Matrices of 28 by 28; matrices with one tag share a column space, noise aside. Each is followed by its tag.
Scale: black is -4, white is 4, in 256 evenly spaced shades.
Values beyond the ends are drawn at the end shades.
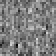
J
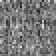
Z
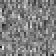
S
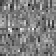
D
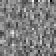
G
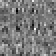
J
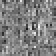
Z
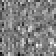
J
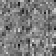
J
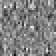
S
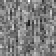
Z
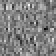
D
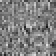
J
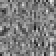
J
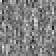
Z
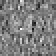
D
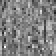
Z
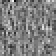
Z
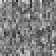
G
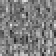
G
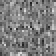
J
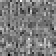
J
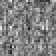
Z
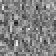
D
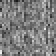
G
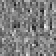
J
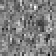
D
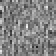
Z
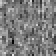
G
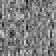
G
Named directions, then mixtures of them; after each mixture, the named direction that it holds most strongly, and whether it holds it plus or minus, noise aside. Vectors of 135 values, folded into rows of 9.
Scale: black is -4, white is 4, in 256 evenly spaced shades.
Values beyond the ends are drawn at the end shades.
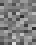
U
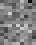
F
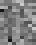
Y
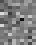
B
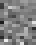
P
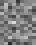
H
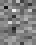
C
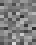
U, plus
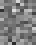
Y, plus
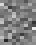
P, minus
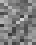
B, minus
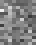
B, minus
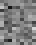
P, minus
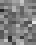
Y, plus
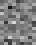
H, plus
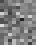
B, plus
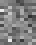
Y, minus
